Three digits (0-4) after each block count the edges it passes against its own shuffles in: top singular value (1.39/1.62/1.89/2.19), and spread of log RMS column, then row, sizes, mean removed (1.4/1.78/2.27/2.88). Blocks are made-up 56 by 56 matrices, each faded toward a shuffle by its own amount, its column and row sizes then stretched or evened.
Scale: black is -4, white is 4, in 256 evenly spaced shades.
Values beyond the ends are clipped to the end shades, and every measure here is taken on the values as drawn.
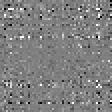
2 3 4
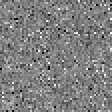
0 1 0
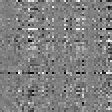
4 4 3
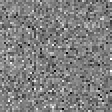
1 1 0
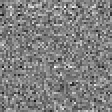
2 0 2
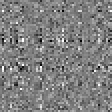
4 3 3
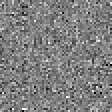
0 2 2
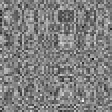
4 2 1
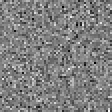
1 0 0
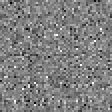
2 0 1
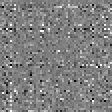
2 2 3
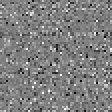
3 1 1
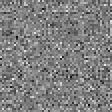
3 0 1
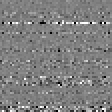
3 0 4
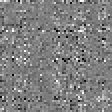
1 3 3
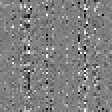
3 4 0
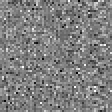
2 0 0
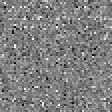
1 1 2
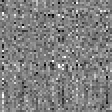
3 3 1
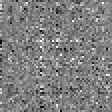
2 3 1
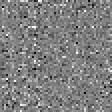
2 2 2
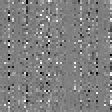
3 4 2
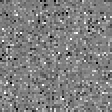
0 0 1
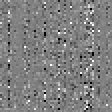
0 4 0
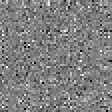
3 3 1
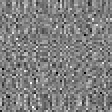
4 1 0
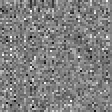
2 3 1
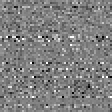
0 0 4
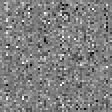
1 3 1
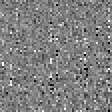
0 2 0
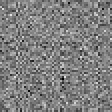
4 2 0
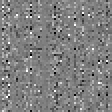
0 4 0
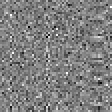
4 2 0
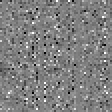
0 3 0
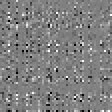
3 4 3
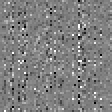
2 4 0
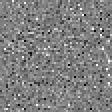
1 1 1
